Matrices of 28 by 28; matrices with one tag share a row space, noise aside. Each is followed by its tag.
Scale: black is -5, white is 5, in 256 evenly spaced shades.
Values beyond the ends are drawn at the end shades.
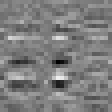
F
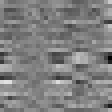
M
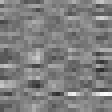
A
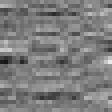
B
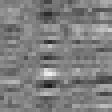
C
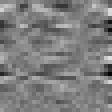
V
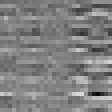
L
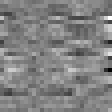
M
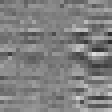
L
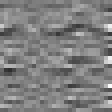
M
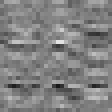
F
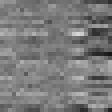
L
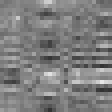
C
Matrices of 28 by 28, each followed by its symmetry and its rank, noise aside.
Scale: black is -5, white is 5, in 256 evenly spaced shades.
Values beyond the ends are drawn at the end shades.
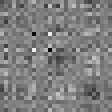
symmetric, rank four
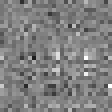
no symmetry, rank four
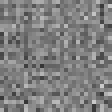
antisymmetric, rank four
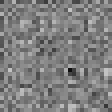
symmetric, rank four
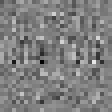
no symmetry, rank four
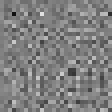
symmetric, rank three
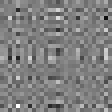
antisymmetric, rank two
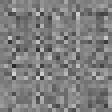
no symmetry, rank four
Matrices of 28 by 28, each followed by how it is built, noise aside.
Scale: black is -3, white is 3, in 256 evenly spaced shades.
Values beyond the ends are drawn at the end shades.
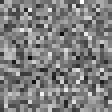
noise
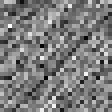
Hankel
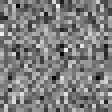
repeating columns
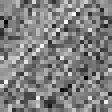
Hankel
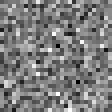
noise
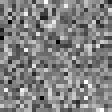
noise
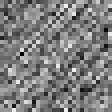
Hankel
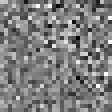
upper triangular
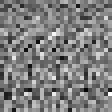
repeating columns
